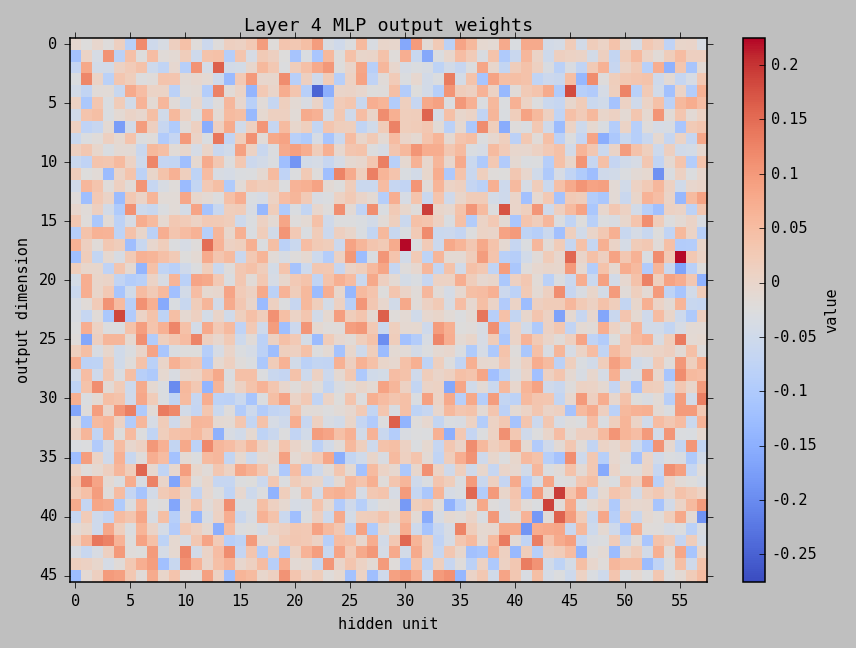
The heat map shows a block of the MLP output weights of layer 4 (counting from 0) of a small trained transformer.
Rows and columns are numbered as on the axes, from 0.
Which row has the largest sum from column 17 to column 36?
9
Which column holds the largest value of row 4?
45
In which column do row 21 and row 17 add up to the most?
30
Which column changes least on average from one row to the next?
50
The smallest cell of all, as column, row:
22, 4
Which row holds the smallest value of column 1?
25
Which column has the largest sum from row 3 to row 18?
32
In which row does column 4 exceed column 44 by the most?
23
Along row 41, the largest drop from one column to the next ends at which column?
41
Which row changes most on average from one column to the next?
43
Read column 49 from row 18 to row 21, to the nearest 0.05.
0.1 0 -0.05 0.1
